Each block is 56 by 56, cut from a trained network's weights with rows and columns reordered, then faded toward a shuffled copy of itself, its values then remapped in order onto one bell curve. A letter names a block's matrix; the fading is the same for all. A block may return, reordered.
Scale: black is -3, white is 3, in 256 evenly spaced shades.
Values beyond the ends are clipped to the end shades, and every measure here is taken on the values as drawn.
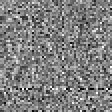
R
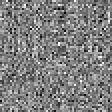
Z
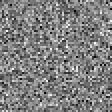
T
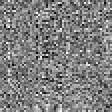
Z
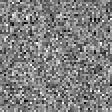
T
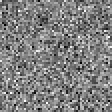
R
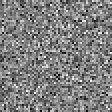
R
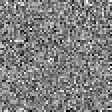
R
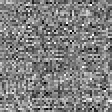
Z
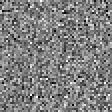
T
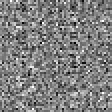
Z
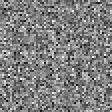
T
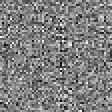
Z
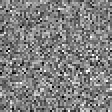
R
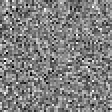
T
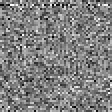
R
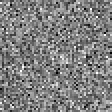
T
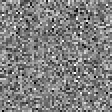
T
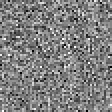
T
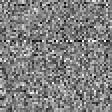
R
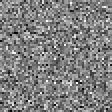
T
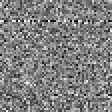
R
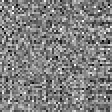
Z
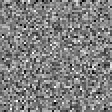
R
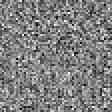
T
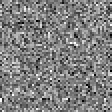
Z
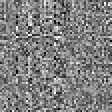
Z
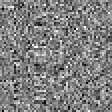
Z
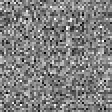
Z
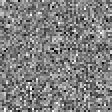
T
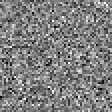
R
